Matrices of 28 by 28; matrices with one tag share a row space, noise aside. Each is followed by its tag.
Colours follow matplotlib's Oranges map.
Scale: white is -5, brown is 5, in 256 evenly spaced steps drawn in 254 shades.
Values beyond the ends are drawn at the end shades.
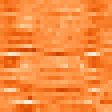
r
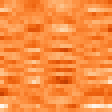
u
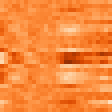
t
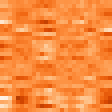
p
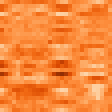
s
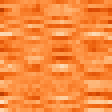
u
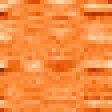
u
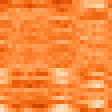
s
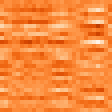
s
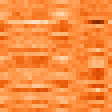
s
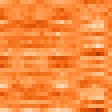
s
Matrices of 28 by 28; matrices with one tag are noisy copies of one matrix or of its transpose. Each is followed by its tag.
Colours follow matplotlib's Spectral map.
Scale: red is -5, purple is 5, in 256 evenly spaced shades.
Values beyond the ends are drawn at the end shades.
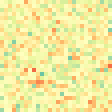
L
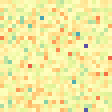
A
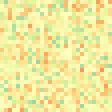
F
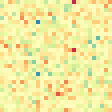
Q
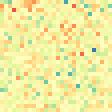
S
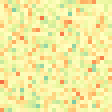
A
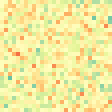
L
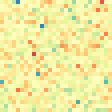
S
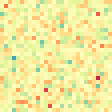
A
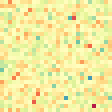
A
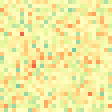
A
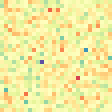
F
